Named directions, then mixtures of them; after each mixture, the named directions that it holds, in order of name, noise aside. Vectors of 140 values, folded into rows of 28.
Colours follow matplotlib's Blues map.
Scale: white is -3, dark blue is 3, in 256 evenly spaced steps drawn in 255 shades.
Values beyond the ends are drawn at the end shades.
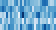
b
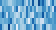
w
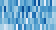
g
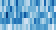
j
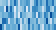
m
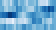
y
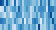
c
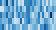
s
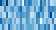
b, c, s.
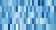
w.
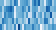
g, m.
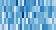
b, g, s.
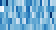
c, s.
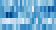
b, y.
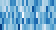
b, m.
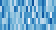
g, m, w.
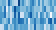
b, m, s.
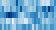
y.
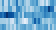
j, y.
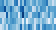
b, g.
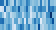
c.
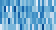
g, m.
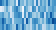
b, c, g.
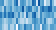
g, w, y.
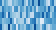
w.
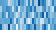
w.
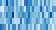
s.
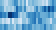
y.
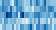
b, j, y.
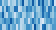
w.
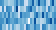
j, w.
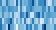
b, s, w.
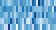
g, w.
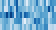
j, y.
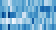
j, w, y.
